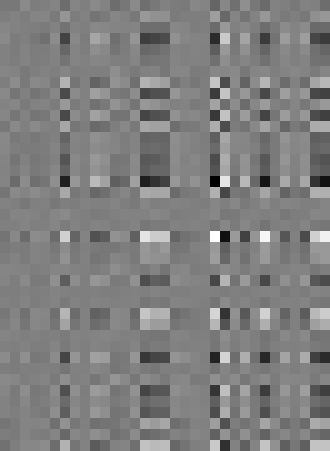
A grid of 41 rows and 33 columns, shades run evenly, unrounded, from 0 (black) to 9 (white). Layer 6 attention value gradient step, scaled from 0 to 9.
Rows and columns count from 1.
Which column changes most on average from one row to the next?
22
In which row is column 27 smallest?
17
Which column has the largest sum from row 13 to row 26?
23
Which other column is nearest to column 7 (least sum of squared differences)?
16
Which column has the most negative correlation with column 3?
24
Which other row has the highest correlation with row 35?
7
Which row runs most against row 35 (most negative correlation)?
1
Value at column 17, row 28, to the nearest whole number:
4
